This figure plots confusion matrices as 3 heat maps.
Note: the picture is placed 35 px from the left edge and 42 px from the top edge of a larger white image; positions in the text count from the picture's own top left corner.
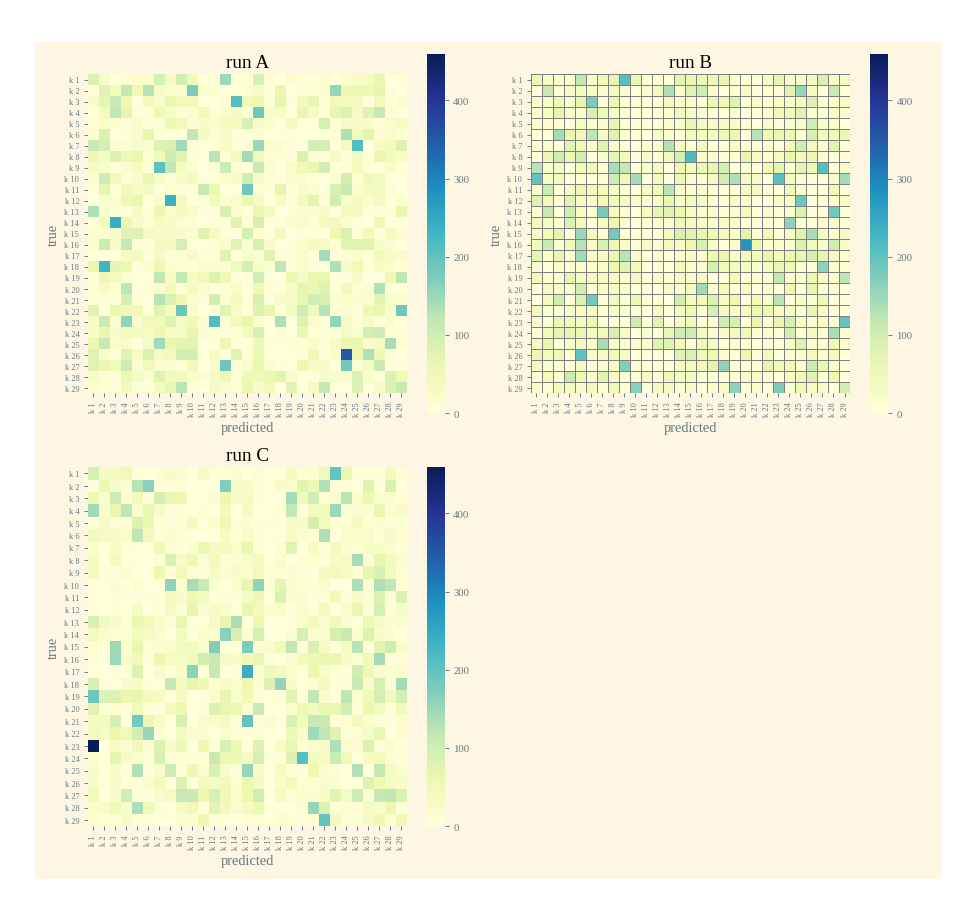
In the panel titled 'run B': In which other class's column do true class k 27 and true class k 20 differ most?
k 9
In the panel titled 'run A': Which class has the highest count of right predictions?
k 23
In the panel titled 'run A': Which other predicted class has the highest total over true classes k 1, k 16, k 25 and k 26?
k 24
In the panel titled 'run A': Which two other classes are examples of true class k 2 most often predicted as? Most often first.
k 10, k 23
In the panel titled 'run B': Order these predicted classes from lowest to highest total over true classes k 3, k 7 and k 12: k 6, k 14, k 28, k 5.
k 14, k 28, k 5, k 6
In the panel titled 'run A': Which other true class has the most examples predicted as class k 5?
k 15
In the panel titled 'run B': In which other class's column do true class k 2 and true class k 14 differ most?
k 25
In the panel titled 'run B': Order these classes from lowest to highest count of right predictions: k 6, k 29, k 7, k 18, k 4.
k 4, k 18, k 7, k 29, k 6
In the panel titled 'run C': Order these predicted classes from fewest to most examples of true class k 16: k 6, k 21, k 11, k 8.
k 6, k 8, k 21, k 11
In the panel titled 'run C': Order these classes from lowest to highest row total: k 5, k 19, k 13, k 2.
k 5, k 13, k 2, k 19
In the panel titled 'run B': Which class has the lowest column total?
k 11
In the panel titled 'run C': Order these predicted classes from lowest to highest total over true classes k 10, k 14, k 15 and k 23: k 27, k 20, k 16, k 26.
k 20, k 26, k 27, k 16
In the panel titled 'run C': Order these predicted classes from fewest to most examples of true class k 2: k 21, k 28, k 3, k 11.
k 11, k 3, k 21, k 28
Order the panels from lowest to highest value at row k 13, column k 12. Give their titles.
run A, run C, run B
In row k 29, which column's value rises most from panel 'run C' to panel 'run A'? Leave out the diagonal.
k 9
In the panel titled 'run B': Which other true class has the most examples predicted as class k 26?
k 15
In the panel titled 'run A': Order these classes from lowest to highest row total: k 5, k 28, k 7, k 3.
k 5, k 28, k 3, k 7
